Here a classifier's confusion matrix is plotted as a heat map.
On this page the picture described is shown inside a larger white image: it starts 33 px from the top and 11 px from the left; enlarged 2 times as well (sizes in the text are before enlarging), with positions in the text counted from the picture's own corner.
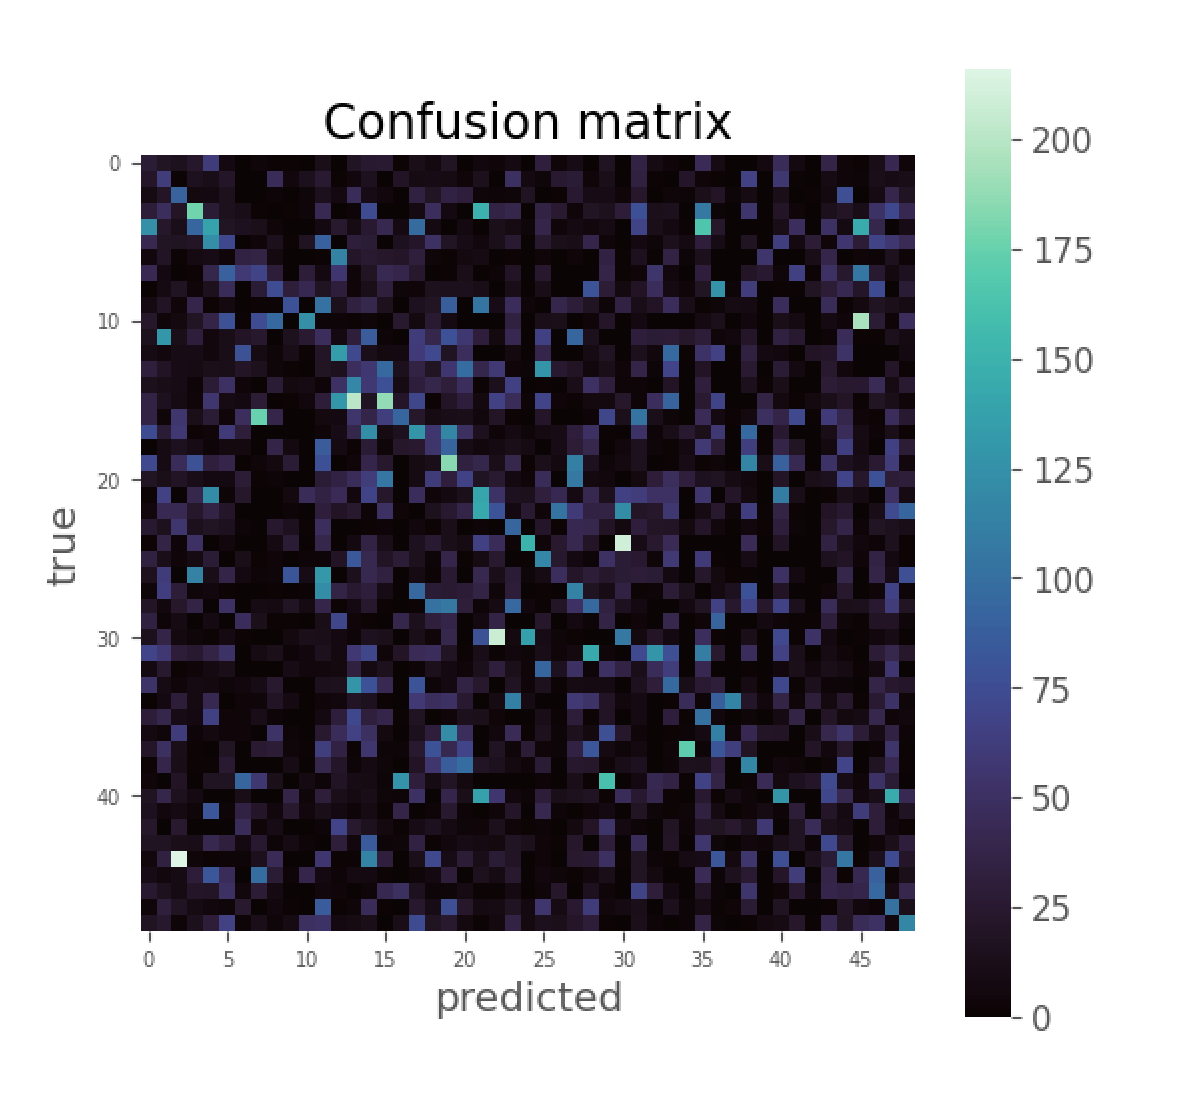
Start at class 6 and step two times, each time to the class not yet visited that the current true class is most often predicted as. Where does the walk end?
33
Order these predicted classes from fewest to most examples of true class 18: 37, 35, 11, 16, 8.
37, 16, 8, 35, 11
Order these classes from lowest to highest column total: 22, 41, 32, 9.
9, 41, 32, 22
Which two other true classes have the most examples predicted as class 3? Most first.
26, 4
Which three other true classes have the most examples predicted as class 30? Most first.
24, 22, 21
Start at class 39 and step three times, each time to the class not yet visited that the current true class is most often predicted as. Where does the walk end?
19
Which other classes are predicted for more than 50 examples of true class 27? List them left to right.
1, 11, 17, 38, 47
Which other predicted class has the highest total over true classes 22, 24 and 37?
30
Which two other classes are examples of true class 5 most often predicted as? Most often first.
4, 11
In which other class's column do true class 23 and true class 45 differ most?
7
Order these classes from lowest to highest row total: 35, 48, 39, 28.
35, 48, 39, 28
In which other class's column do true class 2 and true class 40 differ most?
21
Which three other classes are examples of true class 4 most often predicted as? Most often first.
35, 45, 0
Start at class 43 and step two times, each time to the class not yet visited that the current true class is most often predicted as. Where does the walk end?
13
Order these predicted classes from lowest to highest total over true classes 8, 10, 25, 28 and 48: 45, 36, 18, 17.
17, 18, 36, 45
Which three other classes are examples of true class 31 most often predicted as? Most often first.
28, 32, 35
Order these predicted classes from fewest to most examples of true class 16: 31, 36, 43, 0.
36, 0, 43, 31
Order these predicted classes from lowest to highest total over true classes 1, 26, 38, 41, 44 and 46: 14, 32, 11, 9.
32, 9, 14, 11
